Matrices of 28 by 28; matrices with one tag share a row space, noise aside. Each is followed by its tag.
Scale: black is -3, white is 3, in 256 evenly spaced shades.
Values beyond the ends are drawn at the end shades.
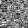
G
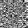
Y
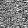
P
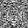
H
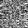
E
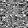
Y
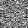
P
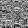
G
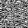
G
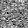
H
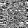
Y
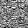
H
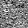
H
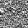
P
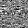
G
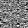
E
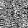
P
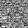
G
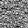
G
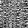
E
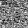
G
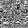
E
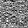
H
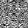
H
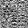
H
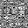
H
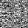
G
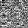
G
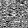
H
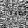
Y
